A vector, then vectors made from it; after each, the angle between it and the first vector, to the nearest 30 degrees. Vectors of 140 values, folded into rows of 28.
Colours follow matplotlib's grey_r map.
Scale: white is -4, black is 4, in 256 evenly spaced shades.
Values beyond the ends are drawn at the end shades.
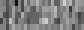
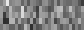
90 degrees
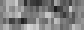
120 degrees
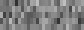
30 degrees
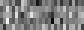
120 degrees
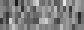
30 degrees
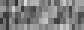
30 degrees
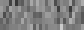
60 degrees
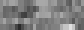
90 degrees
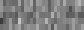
60 degrees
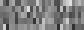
60 degrees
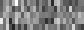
150 degrees
